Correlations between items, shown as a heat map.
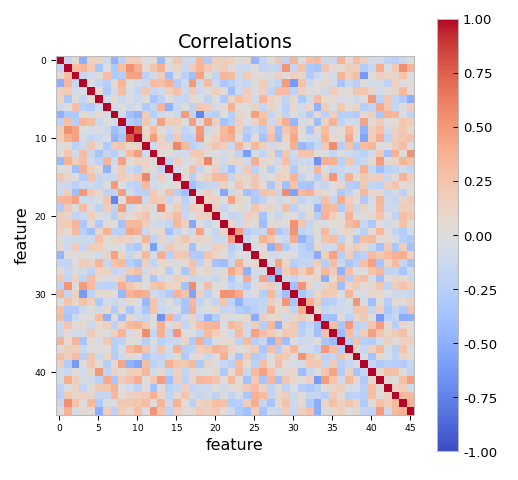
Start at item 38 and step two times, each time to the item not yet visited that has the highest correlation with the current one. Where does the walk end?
29
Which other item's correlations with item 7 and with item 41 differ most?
18
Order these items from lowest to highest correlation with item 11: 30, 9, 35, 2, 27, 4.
2, 27, 9, 4, 30, 35
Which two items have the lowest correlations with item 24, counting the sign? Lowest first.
12, 27
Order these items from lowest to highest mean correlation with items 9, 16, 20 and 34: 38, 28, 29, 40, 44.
28, 38, 29, 40, 44
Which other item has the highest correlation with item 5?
40
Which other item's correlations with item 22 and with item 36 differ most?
27
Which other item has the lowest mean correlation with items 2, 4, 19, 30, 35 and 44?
33
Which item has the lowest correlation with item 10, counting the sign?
39
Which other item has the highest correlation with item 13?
19
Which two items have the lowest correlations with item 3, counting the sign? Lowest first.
30, 0
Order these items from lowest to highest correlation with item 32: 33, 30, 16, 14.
16, 30, 14, 33
